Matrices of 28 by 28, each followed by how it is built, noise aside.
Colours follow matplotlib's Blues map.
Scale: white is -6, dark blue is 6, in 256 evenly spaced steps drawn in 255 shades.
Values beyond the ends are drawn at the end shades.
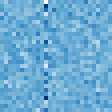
uneven columns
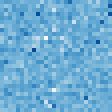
sparse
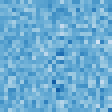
low rank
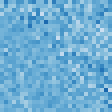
upper triangular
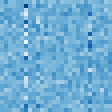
uneven columns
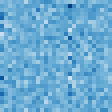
uneven columns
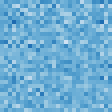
low rank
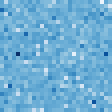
sparse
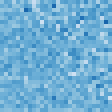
upper triangular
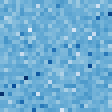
sparse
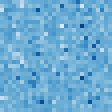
sparse
